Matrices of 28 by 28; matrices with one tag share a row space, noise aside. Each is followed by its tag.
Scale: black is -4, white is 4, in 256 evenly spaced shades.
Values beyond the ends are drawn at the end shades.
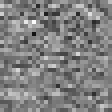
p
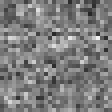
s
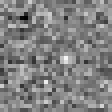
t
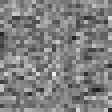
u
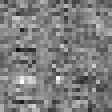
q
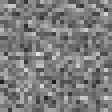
s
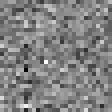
s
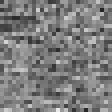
p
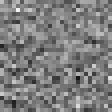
u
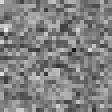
p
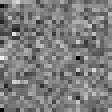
u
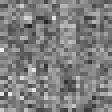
t
